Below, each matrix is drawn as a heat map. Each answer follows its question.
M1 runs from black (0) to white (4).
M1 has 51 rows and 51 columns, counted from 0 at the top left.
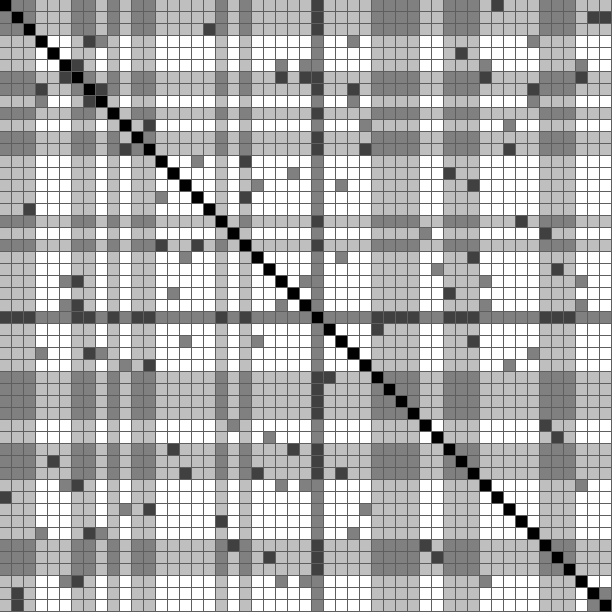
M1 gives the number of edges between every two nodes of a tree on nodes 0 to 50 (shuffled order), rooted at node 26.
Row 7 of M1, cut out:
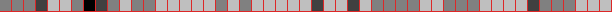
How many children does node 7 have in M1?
4
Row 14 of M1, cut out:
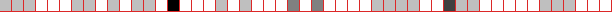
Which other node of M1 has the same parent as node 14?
24
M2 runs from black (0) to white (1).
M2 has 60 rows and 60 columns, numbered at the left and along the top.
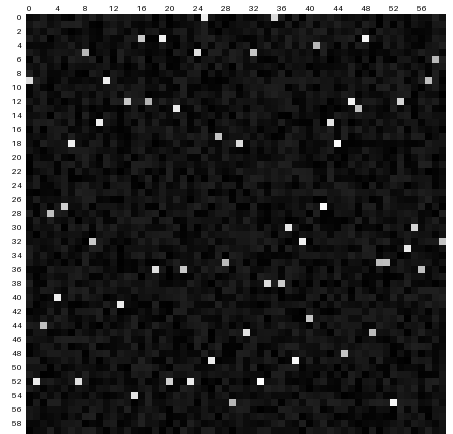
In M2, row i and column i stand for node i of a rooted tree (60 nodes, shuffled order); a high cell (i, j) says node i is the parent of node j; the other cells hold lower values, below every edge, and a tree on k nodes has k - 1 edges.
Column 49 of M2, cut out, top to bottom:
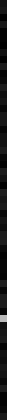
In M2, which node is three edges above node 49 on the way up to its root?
3
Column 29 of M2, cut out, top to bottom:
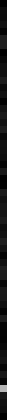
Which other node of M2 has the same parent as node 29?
52
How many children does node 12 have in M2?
4
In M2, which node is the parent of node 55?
30
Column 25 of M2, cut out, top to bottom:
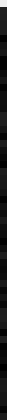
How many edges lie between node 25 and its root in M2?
7
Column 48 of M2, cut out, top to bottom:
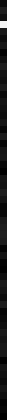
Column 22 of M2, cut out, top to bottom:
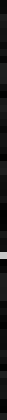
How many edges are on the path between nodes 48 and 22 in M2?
5
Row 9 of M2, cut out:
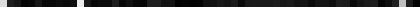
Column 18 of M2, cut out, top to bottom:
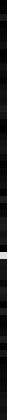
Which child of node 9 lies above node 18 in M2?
0
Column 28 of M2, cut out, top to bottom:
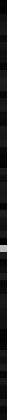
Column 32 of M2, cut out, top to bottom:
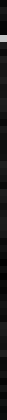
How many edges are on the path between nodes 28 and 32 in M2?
4
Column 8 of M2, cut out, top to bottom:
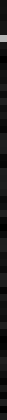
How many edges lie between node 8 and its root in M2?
4
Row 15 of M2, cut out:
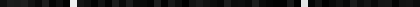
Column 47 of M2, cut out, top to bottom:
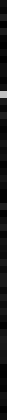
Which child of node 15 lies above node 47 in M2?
43
